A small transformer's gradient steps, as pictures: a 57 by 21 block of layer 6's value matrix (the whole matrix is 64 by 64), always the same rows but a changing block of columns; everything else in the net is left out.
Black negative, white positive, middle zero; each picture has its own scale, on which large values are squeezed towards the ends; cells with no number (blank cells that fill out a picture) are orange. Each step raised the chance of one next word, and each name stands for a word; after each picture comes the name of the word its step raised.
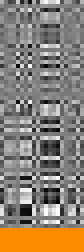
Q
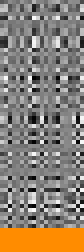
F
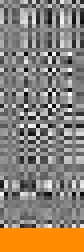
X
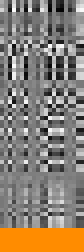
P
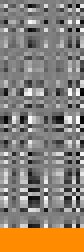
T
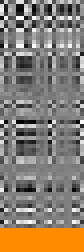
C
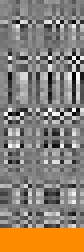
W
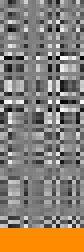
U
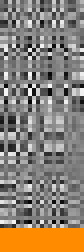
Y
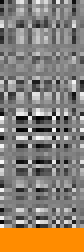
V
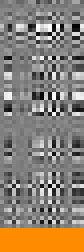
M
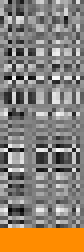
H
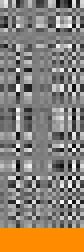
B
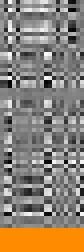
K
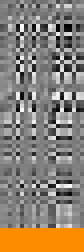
M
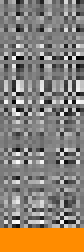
U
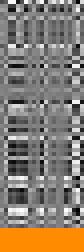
Q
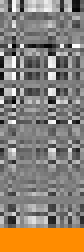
P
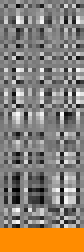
T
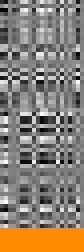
K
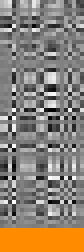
B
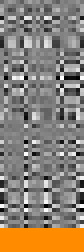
F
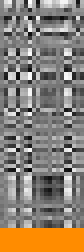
H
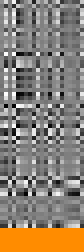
X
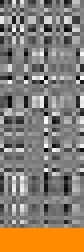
H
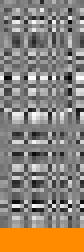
F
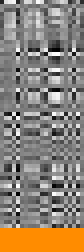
X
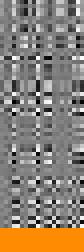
U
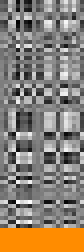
Y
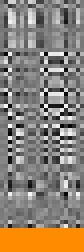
X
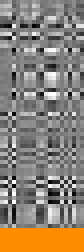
M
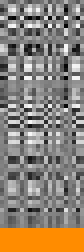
C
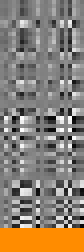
V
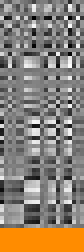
C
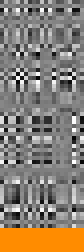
K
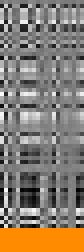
T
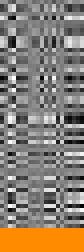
F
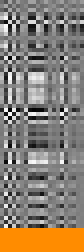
W
